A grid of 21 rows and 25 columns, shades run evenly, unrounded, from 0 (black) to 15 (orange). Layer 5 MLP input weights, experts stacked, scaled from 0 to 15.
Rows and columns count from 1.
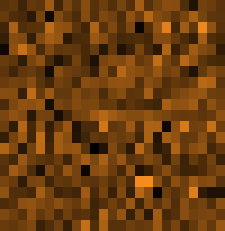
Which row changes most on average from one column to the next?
12
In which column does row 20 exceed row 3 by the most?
16
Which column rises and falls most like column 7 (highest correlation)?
23
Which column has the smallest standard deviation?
13
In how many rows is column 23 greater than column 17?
10
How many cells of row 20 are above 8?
5
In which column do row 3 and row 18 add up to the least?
25
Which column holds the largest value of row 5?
3
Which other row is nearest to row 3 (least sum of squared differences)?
4
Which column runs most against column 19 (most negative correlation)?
1
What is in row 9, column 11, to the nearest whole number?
7
